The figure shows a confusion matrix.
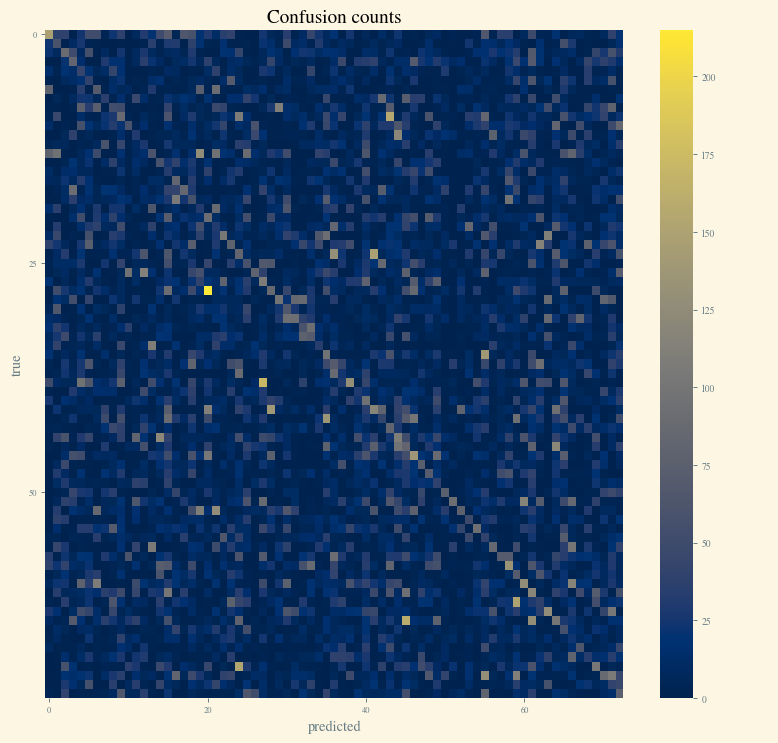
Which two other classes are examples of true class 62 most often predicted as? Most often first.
59, 23
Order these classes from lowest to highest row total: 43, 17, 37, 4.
4, 37, 43, 17
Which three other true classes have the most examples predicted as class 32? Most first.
29, 33, 58
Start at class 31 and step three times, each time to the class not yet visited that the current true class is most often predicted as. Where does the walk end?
65
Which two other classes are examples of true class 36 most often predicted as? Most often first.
62, 18
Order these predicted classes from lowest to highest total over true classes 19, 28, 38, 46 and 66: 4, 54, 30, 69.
69, 54, 30, 4
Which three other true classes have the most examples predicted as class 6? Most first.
60, 52, 8
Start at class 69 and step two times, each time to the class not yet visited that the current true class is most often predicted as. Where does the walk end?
41
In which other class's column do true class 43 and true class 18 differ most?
16
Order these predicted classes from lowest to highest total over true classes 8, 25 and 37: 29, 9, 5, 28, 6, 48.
48, 5, 6, 28, 29, 9
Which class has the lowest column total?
51
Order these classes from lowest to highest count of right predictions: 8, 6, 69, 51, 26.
8, 6, 26, 51, 69
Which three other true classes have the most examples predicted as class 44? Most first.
11, 45, 10
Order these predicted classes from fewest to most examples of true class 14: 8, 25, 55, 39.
55, 25, 39, 8
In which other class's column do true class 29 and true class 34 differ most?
13
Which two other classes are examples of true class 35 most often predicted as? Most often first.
55, 43
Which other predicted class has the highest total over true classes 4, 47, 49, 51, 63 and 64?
45
